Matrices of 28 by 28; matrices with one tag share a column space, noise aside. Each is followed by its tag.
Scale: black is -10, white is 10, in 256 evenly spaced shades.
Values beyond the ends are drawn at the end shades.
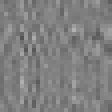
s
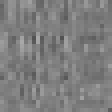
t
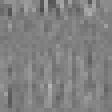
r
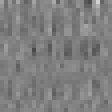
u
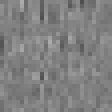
t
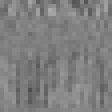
r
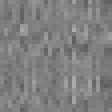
s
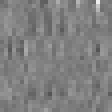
u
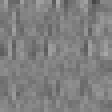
u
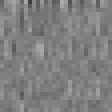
u
